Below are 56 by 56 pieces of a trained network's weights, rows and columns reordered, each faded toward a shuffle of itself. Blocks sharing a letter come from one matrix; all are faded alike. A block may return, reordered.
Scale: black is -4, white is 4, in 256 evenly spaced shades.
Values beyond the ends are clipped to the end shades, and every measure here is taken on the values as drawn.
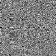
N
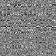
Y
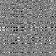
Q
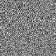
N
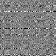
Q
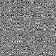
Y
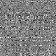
Y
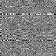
Q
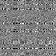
Q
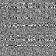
Q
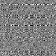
Q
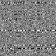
Q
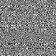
Y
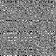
Y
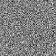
N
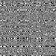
Q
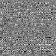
Y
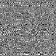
Y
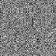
N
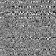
Y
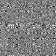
Y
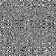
Y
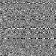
Q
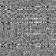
Q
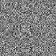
N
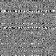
Q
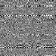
Q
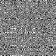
Y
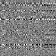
Q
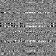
Q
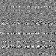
Q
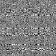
Y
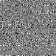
Y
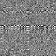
Q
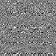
Y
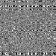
Q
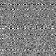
Q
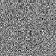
N
